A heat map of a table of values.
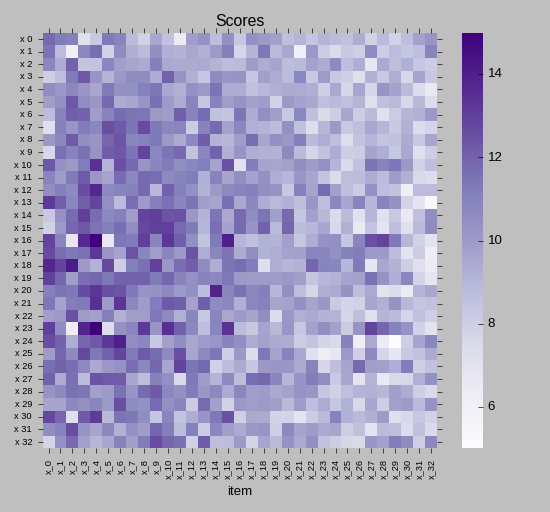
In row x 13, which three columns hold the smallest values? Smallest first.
x_32, x_31, x_30
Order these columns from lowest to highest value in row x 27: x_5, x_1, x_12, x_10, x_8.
x_8, x_1, x_10, x_12, x_5
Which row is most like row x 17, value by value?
x 13
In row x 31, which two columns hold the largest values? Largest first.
x_2, x_9
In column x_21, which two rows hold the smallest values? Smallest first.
x 1, x 30
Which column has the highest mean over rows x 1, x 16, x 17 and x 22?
x_4
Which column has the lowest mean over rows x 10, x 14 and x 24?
x_26
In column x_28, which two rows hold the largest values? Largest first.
x 16, x 23
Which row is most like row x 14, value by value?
x 15
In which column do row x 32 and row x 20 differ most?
x_14
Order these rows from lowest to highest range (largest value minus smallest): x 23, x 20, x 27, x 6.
x 6, x 27, x 20, x 23
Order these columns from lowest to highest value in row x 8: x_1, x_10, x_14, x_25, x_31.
x_25, x_31, x_14, x_10, x_1
